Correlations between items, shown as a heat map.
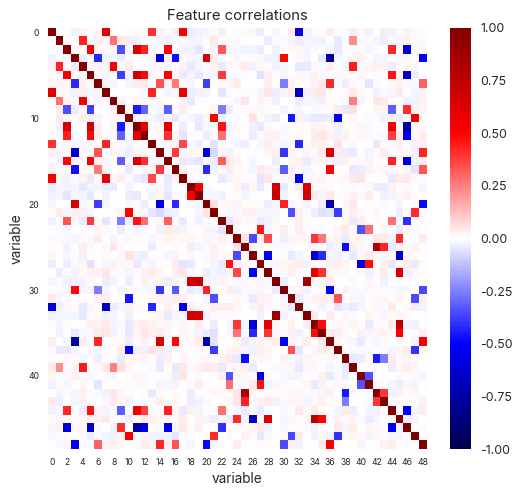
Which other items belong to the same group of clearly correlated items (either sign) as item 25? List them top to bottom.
38, 42, 43
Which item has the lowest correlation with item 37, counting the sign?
10
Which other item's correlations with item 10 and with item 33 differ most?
29
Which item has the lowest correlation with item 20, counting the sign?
36
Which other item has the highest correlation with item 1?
4
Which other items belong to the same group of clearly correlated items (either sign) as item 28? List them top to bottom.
24, 26, 34, 35, 45
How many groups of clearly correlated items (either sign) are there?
9
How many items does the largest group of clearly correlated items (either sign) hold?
9
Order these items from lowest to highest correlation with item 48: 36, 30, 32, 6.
30, 32, 6, 36
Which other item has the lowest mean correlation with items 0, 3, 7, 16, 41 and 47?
32
